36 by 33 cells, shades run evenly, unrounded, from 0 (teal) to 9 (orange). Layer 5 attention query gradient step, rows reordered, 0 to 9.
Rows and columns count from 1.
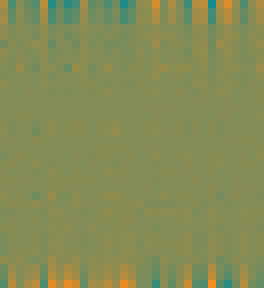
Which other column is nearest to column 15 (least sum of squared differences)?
13
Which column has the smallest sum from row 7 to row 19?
5
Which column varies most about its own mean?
27
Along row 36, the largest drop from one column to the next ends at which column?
28
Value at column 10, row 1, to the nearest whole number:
2
